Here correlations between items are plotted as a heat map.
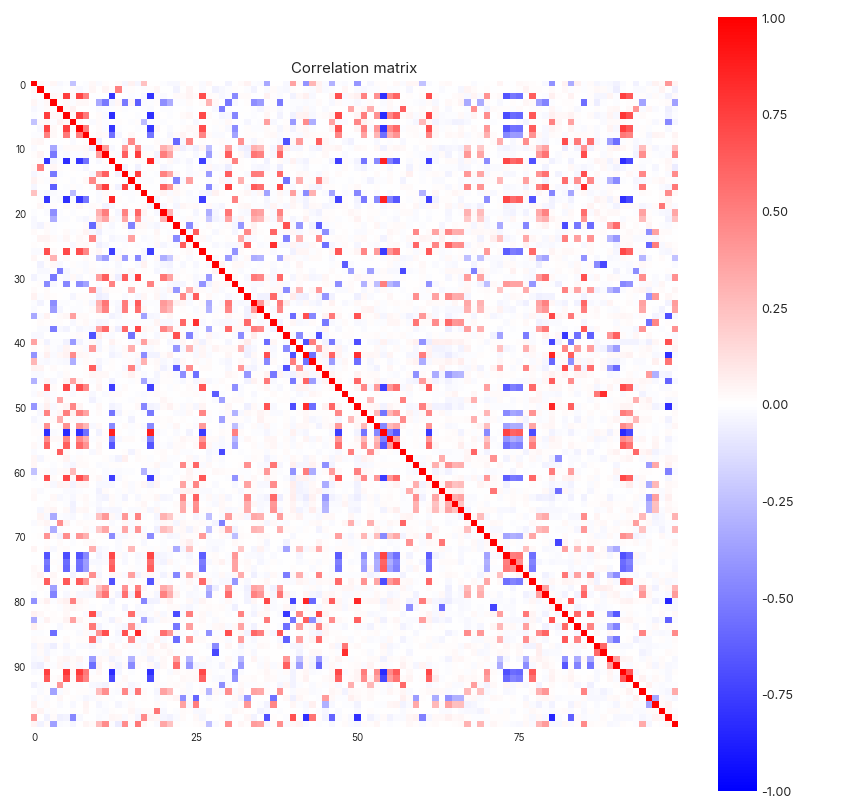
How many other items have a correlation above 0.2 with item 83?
7
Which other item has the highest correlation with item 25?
37
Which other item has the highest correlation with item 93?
57
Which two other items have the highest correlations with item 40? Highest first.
98, 43
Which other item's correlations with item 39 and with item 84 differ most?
82
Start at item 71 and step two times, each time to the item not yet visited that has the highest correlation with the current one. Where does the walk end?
58
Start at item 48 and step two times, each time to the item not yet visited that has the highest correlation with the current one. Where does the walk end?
87
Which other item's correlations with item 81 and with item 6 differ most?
71
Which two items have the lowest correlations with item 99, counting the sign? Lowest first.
3, 27
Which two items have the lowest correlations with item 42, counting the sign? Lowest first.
98, 40
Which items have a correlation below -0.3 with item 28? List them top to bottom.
48, 87, 88
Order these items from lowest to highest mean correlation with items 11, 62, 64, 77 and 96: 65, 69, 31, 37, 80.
31, 80, 69, 65, 37
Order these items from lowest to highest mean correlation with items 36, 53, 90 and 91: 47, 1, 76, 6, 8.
76, 1, 6, 8, 47
